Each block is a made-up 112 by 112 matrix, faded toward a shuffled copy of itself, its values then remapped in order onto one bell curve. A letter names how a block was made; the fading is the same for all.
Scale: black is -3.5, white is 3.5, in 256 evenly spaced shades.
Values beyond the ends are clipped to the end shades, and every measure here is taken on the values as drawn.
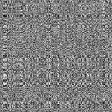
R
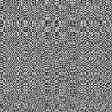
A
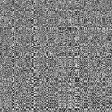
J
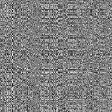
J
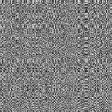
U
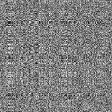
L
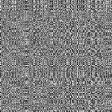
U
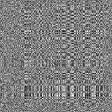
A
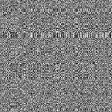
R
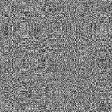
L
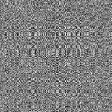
R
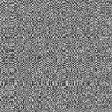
R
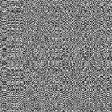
R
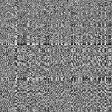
J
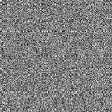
L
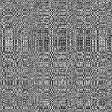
A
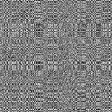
A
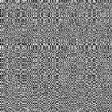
A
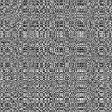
A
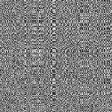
U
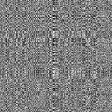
U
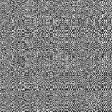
J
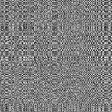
A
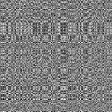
A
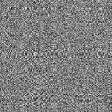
L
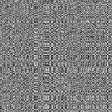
A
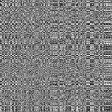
A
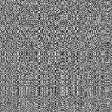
U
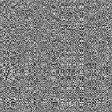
J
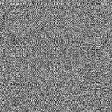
L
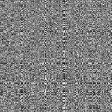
J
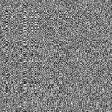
L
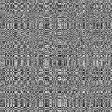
A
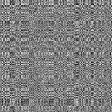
A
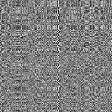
U
